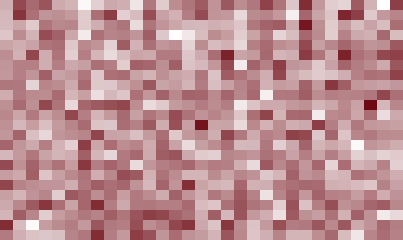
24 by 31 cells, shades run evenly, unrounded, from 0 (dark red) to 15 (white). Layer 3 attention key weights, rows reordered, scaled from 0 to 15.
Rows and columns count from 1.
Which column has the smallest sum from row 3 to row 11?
24
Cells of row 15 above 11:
4
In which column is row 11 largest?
19
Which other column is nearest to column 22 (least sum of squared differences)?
31
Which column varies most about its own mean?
8
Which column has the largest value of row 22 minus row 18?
30
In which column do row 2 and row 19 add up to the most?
29
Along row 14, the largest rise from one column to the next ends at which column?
25
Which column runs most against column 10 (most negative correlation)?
18
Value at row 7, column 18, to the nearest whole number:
4
